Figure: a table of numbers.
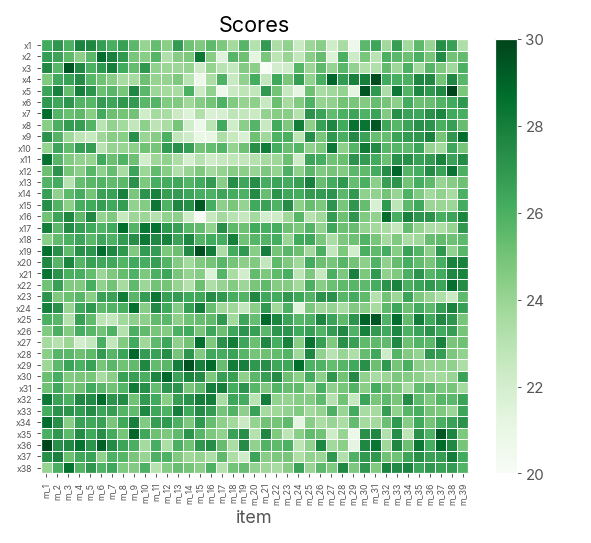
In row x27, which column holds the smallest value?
m_4
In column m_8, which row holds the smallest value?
x16
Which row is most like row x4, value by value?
x8
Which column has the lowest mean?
m_24
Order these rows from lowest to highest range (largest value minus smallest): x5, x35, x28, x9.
x28, x9, x35, x5
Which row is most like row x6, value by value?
x20
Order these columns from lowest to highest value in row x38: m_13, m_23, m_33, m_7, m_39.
m_23, m_13, m_39, m_7, m_33
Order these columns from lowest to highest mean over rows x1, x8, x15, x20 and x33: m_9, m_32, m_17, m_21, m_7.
m_21, m_9, m_17, m_32, m_7
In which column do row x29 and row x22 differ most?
m_14
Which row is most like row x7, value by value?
x11
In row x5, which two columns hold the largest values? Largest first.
m_38, m_30
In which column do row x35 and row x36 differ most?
m_1
